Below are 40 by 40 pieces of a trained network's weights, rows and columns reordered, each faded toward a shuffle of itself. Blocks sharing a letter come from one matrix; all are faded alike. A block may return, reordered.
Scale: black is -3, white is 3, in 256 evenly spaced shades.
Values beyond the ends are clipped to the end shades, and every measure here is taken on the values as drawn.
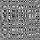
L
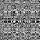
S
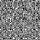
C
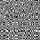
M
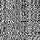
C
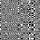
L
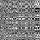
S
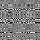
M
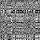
S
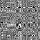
C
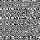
M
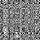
C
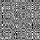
L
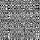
S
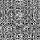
C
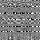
M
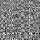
C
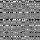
M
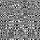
M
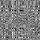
C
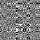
L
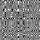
L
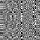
L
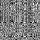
C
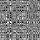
S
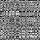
S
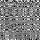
M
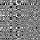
L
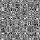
C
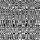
S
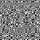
M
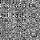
C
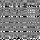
M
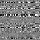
M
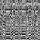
S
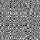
L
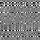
M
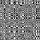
L
